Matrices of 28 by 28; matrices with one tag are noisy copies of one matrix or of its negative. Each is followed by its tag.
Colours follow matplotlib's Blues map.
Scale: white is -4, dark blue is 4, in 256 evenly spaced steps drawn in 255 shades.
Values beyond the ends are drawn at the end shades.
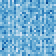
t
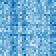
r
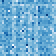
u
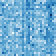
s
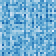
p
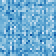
t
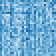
p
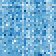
s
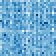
p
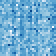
u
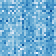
s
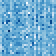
p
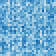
t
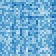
u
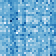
r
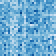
r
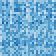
p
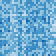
r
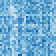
r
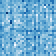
p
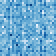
t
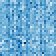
t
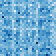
u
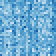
u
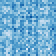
u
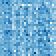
u
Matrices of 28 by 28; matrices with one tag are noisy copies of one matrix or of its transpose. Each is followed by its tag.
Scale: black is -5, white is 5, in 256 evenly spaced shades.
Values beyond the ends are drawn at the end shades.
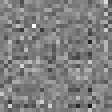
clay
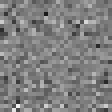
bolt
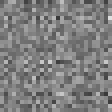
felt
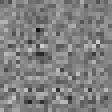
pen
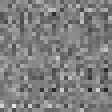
clay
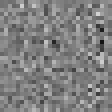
pen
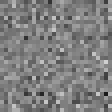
felt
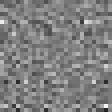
bolt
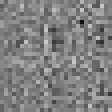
pen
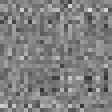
clay
